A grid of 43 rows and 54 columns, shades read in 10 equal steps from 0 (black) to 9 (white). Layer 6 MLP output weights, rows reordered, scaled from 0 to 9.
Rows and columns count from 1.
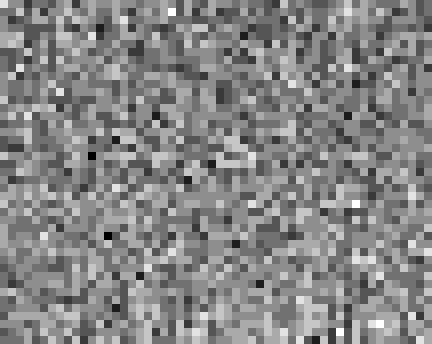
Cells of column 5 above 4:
19
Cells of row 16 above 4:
21
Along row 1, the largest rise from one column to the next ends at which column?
36
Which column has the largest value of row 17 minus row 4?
13
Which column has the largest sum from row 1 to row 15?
16
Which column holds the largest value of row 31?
52
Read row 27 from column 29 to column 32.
4 5 5 3
